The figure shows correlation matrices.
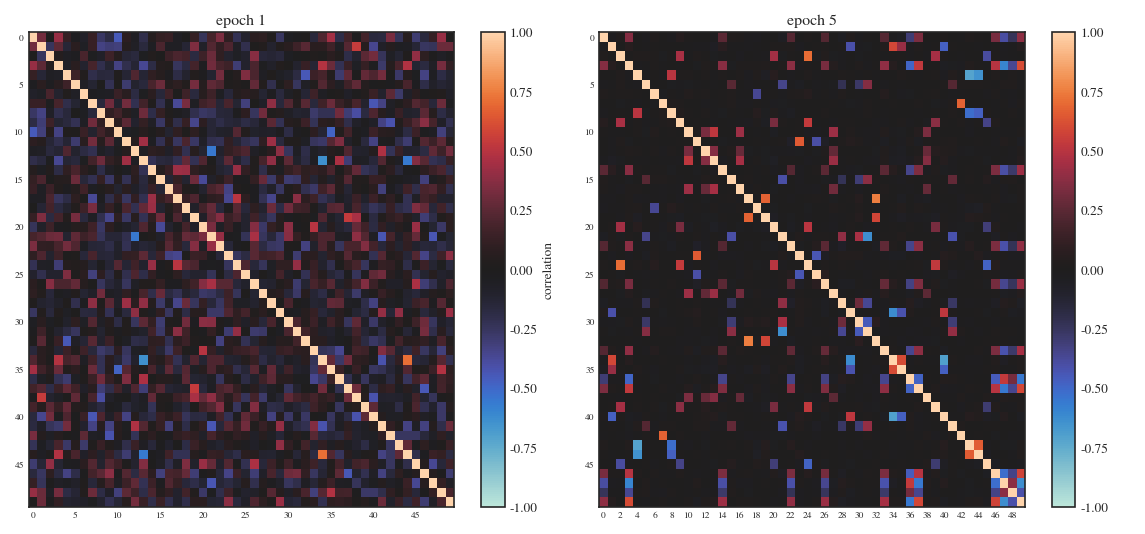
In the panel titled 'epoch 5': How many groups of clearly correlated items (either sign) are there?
10
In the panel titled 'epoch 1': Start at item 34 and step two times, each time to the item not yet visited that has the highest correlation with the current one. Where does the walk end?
3
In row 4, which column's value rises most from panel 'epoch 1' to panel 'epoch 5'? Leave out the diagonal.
8
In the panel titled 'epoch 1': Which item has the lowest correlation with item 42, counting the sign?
9
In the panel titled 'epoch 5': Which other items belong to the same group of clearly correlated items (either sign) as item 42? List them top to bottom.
7
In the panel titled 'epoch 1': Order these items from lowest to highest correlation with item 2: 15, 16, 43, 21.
43, 15, 16, 21
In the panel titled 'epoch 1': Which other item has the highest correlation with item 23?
49
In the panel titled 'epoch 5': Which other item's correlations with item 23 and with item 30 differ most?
11
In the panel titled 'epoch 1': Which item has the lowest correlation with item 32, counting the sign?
4
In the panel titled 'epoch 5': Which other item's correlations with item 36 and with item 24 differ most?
2
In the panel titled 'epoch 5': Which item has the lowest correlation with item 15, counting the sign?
21
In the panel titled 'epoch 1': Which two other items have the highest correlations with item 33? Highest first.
20, 41
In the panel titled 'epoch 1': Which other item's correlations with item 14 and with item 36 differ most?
13
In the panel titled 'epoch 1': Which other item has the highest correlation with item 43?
29
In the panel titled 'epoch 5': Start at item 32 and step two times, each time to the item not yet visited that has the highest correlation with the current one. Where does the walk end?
19
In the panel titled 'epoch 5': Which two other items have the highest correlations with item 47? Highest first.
36, 48
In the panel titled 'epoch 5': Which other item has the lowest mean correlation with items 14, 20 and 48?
45
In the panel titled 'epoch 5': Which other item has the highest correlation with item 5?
31
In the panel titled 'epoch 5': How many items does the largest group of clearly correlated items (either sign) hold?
12
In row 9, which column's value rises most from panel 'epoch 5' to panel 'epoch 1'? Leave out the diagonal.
45
